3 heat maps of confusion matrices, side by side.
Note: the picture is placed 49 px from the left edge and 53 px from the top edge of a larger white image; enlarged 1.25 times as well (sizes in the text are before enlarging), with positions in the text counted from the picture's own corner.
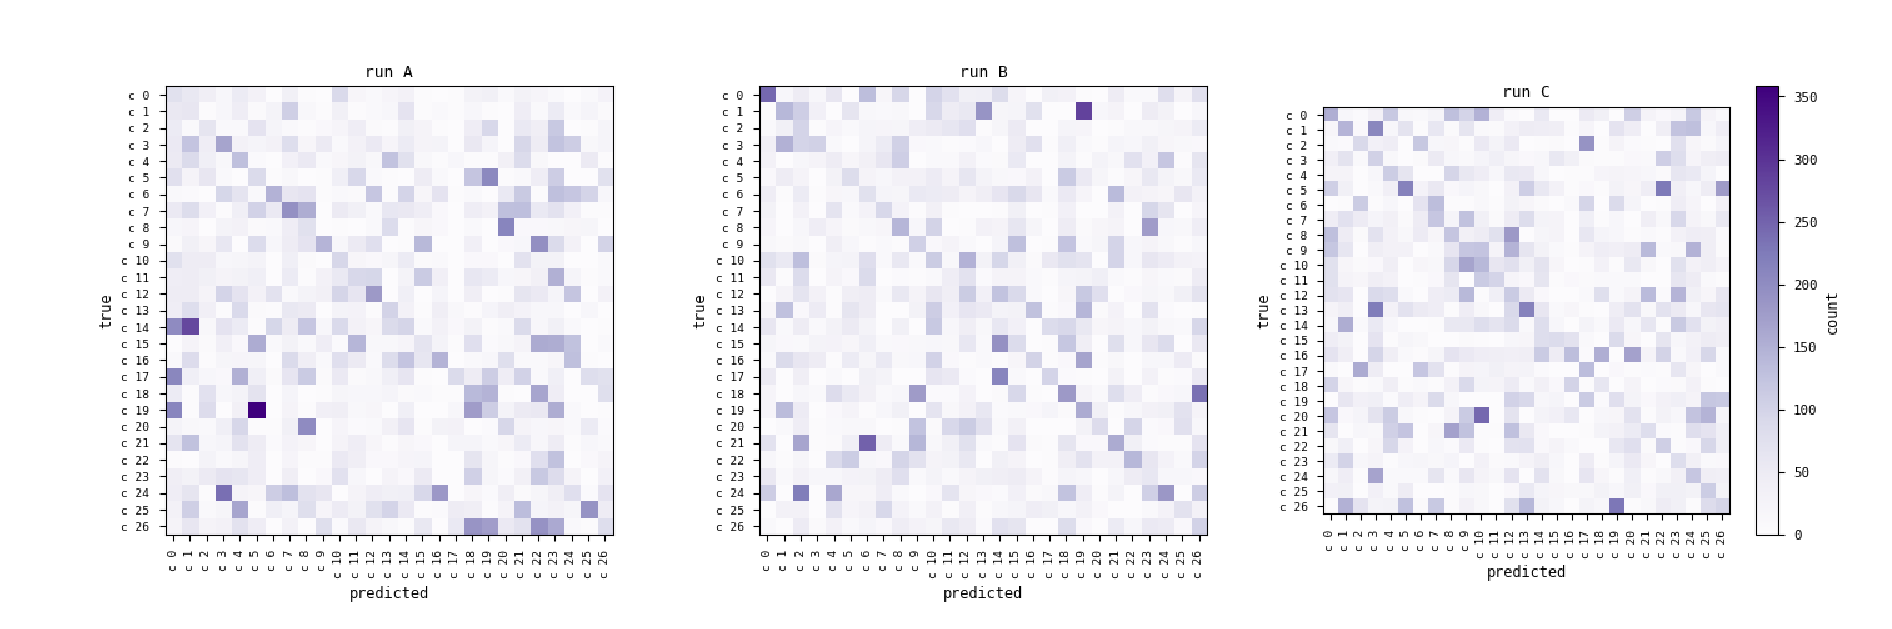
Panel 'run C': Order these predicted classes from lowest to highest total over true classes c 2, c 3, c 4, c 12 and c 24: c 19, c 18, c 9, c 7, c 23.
c 19, c 18, c 7, c 9, c 23
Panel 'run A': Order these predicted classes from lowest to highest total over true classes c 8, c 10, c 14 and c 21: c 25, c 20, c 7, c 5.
c 25, c 5, c 7, c 20
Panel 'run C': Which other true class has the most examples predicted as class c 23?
c 12
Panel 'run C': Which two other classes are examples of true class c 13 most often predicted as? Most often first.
c 3, c 12
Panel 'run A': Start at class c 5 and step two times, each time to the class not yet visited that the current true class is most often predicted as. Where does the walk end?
c 0
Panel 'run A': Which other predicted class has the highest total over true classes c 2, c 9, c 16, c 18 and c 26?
c 22
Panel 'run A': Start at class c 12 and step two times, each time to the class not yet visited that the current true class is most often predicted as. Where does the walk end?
c 3
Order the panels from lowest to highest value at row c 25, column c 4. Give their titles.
run C, run B, run A
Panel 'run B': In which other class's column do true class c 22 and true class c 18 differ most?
c 26
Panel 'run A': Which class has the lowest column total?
c 17
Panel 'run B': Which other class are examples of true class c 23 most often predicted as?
c 8
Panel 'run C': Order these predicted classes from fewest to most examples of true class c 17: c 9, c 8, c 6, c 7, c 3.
c 8, c 9, c 3, c 7, c 6
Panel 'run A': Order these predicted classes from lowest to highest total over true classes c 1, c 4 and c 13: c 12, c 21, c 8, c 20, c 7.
c 12, c 20, c 8, c 21, c 7
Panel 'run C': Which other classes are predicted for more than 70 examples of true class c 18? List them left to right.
c 0, c 9, c 16
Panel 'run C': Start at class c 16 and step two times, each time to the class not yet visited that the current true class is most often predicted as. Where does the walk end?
c 10
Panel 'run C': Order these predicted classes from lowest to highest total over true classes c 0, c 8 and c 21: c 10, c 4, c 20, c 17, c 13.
c 13, c 17, c 20, c 10, c 4
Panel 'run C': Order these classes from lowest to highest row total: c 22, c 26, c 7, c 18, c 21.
c 18, c 22, c 7, c 21, c 26
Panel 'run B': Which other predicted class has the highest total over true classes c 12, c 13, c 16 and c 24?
c 19
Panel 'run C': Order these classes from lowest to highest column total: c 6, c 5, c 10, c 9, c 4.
c 6, c 5, c 4, c 10, c 9
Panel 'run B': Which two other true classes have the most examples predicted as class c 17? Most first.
c 14, c 10
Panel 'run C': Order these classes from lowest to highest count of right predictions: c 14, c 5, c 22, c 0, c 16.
c 14, c 22, c 16, c 0, c 5
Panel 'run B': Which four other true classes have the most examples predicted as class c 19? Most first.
c 1, c 16, c 13, c 12
